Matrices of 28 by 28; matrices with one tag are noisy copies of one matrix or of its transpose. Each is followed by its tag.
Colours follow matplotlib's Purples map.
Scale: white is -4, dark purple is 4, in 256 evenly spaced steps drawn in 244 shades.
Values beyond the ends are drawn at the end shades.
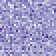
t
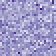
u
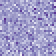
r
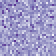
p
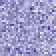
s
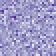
p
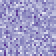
p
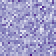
u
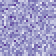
p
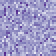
p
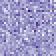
t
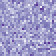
u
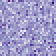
u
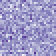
t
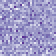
t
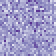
t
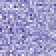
t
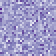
u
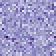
r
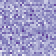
t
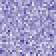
s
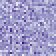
t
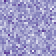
r
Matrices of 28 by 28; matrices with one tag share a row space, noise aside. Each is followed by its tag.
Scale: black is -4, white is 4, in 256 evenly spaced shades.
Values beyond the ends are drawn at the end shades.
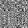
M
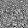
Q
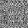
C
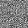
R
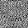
C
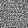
C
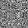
M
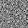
R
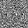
Q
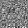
M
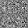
M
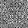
C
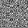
R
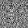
R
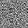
R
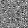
M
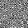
C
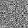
R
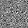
R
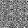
R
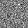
Q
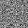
R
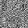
M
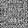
C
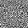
C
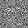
M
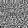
C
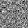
M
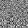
R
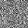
R
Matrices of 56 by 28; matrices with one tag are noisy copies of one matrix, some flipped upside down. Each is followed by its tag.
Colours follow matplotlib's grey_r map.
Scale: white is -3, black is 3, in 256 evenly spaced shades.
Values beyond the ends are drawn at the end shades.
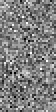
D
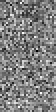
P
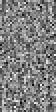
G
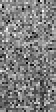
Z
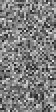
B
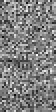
P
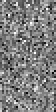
G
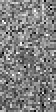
Z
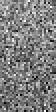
Z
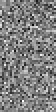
D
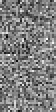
P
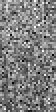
Z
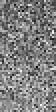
Z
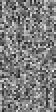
G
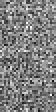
P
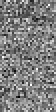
P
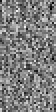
G
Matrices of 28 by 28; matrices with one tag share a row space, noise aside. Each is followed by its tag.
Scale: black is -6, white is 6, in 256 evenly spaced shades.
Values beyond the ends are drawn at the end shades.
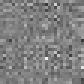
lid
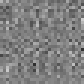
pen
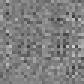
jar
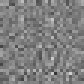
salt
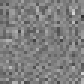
pen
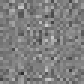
salt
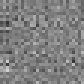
pen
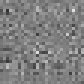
pen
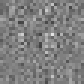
salt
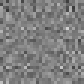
jar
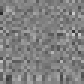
jar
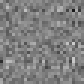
jar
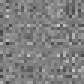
jar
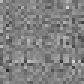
jar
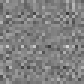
jar
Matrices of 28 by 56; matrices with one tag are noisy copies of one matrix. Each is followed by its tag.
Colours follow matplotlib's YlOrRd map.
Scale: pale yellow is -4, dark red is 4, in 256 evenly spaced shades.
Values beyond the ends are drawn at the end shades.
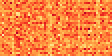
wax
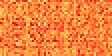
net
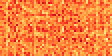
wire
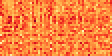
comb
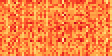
wire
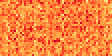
wire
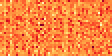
net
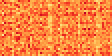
wax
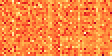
wax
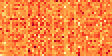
net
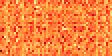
wire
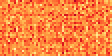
wire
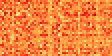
wax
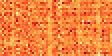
wax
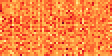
comb
